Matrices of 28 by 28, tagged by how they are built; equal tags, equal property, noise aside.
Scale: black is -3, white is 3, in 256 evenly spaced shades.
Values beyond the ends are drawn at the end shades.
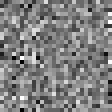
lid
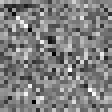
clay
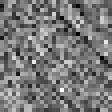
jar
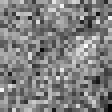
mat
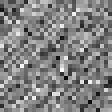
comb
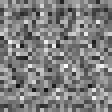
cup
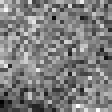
mat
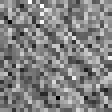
jar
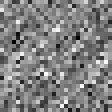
comb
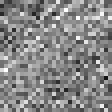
comb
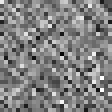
jar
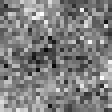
mat
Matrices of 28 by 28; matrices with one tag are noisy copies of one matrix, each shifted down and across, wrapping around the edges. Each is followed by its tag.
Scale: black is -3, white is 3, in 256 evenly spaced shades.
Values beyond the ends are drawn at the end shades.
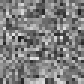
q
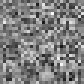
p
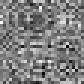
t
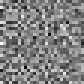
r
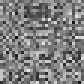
t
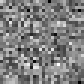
p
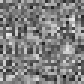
p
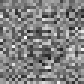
t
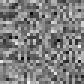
q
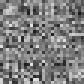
p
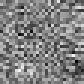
t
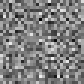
r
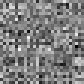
p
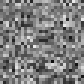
q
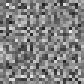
r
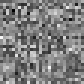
p
